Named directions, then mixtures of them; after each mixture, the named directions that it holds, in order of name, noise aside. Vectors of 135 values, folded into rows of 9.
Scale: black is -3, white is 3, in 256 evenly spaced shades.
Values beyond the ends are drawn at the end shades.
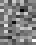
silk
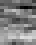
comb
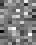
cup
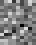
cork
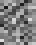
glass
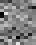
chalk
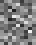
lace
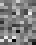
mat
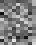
chalk, lace, mat.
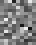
cork.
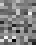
mat.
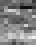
comb.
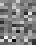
mat.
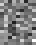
cup, lace, silk.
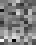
comb, glass, mat.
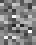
lace, mat.
